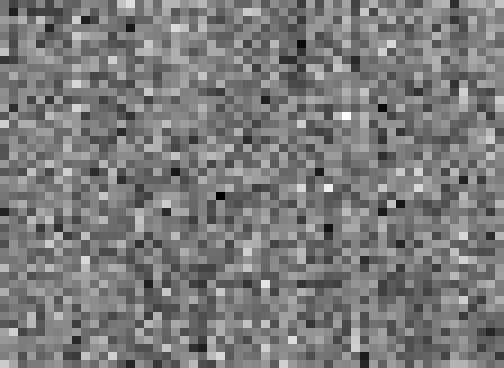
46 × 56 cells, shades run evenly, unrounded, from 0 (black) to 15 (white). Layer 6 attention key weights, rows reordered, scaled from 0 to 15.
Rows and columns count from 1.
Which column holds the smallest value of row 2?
2
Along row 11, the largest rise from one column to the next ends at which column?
52
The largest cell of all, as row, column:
15, 39
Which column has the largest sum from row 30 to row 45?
40
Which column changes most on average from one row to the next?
34
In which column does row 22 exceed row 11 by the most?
51
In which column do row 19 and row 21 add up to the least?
20
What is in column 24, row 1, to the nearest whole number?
8
